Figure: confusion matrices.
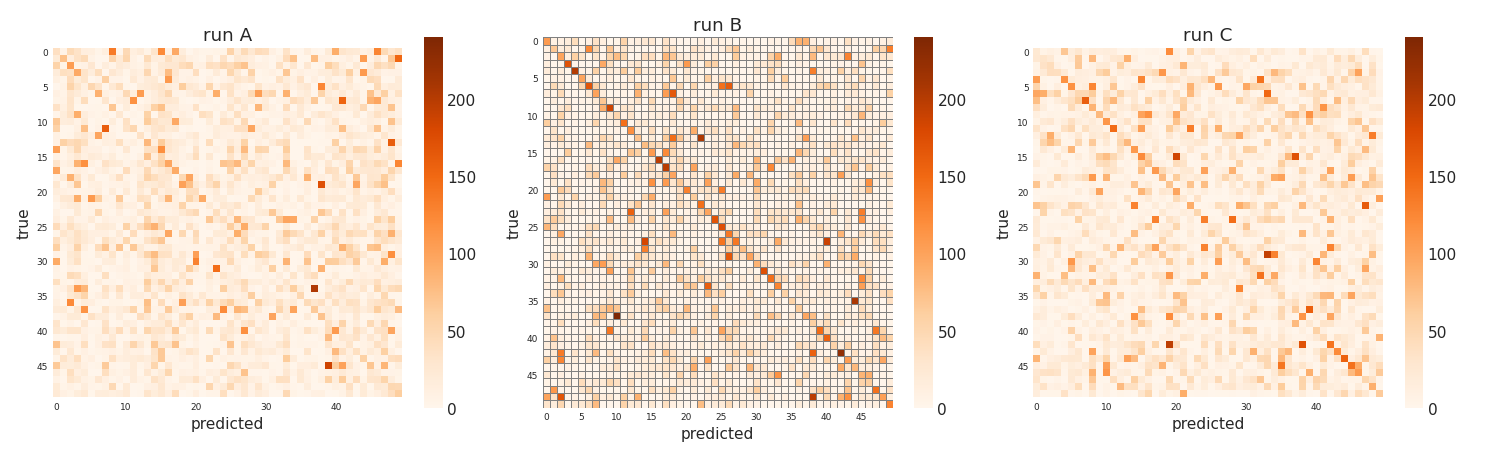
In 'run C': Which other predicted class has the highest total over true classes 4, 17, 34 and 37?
15
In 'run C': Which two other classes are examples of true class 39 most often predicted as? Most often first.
37, 15
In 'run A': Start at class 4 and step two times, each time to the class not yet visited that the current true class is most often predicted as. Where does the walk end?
49
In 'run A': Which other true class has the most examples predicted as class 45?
7
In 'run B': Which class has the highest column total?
17
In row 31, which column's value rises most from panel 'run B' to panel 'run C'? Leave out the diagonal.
47
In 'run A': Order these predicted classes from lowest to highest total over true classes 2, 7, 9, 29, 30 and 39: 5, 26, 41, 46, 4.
5, 4, 26, 46, 41
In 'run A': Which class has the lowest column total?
21
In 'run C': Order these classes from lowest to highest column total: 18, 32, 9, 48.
9, 18, 32, 48
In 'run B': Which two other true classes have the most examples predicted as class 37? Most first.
13, 0
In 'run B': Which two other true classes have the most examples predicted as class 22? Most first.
13, 49
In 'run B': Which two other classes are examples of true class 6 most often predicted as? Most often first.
26, 25
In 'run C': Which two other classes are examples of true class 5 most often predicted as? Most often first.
8, 26
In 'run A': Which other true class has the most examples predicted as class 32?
24
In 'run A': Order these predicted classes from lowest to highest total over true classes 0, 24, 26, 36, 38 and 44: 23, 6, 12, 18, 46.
6, 12, 23, 18, 46
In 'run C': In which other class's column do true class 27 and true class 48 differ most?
12
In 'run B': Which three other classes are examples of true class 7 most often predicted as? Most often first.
18, 17, 13
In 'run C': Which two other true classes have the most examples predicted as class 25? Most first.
4, 26
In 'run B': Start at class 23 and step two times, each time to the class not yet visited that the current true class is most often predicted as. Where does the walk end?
21
